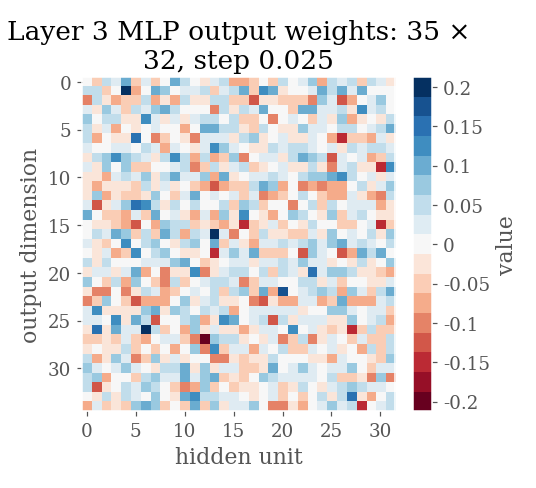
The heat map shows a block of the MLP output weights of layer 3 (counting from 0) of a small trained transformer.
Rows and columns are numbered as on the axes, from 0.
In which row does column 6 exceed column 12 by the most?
26
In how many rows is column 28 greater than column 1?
17
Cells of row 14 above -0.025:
18
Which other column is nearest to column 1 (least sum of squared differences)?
21
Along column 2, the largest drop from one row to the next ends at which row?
10
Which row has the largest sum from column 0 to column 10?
8
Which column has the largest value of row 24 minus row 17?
1
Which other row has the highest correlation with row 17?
28
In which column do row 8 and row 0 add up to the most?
9
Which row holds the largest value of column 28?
3
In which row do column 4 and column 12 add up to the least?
27
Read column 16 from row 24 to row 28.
0 0 -0.075 -0.025 0.025
